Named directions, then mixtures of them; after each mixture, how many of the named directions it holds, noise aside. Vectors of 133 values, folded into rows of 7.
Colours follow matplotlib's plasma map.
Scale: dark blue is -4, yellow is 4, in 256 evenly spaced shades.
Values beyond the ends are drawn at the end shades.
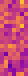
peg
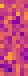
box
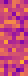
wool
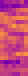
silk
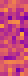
three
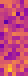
four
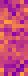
three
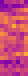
one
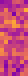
two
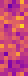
two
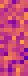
three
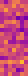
two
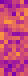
four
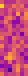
one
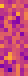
one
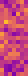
four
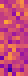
three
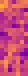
four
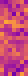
three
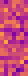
one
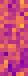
one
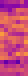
one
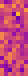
two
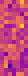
one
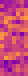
two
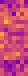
four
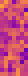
four
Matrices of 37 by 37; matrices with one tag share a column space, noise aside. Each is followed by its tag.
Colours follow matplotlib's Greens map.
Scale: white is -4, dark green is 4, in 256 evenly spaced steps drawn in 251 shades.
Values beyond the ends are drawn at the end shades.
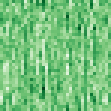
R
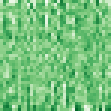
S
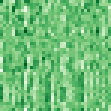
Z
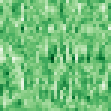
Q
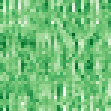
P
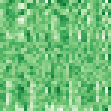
S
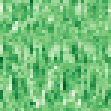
Q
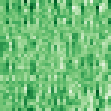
P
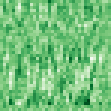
Q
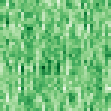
R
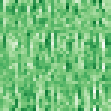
P
